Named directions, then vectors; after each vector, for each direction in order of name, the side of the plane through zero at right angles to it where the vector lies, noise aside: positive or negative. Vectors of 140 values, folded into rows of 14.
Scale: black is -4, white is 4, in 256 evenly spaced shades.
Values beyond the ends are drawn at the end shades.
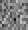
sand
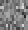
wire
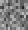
negative, negative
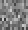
negative, positive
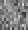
negative, positive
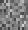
positive, positive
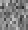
negative, negative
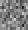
negative, negative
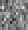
positive, positive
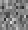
negative, negative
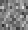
positive, positive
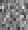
positive, positive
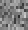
positive, negative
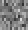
positive, negative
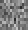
positive, negative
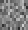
positive, positive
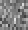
negative, positive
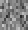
negative, negative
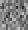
negative, negative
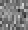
negative, positive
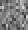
positive, positive
